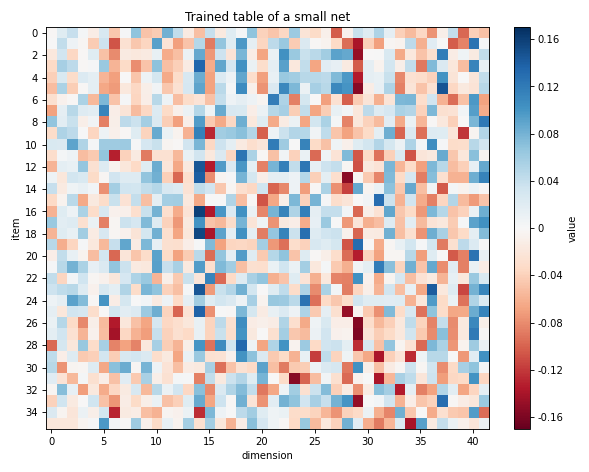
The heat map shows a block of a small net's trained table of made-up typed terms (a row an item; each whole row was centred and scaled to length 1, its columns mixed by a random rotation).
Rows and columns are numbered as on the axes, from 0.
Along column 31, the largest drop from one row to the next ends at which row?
22
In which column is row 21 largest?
31
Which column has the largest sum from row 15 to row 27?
14
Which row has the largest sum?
10
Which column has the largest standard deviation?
29
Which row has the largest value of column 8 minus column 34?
35
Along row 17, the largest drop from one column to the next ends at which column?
15
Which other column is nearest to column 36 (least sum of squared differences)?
3
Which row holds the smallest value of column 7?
28
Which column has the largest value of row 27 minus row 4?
40
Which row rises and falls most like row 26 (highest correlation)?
27
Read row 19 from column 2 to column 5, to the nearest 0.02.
-0.04 0 -0.02 -0.06
